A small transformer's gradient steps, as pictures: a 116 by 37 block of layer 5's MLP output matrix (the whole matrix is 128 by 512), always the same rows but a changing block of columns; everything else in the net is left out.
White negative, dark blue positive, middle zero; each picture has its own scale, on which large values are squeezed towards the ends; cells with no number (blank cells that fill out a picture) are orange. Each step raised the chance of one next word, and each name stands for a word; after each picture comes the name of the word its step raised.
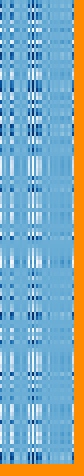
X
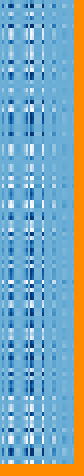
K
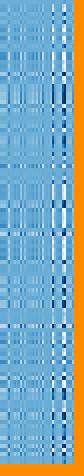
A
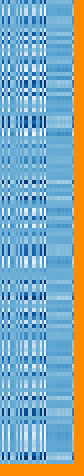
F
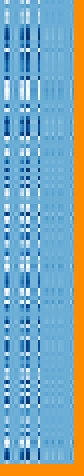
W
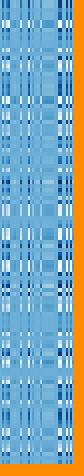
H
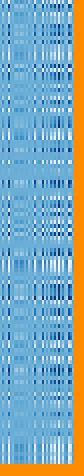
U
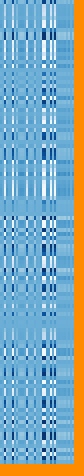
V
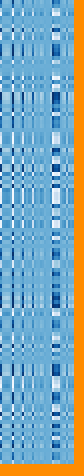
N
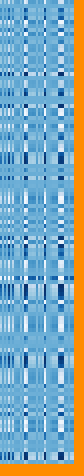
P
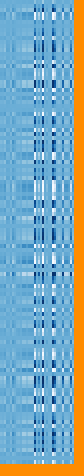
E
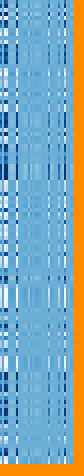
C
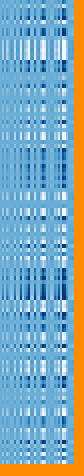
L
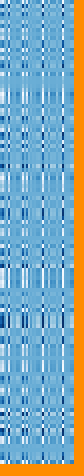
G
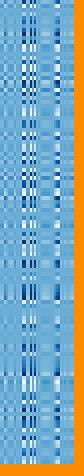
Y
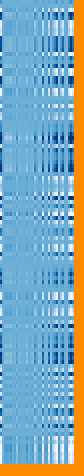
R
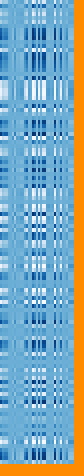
W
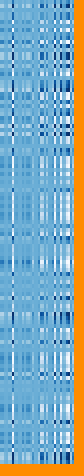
X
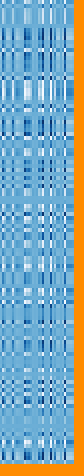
W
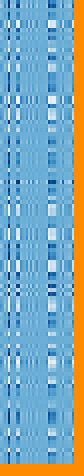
H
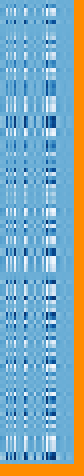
F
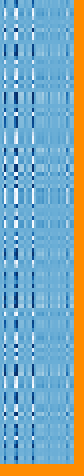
N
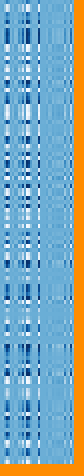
Y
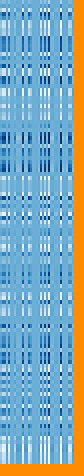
R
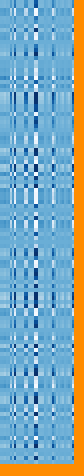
N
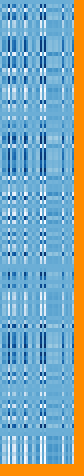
R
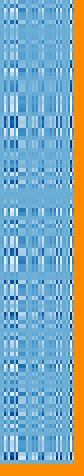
F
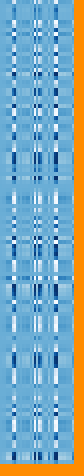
P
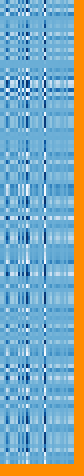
E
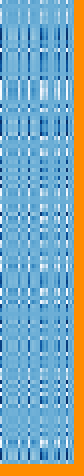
W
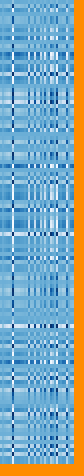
A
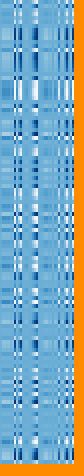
W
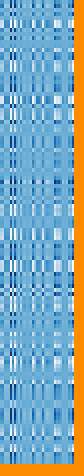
H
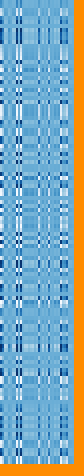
Y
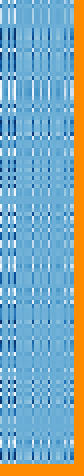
W
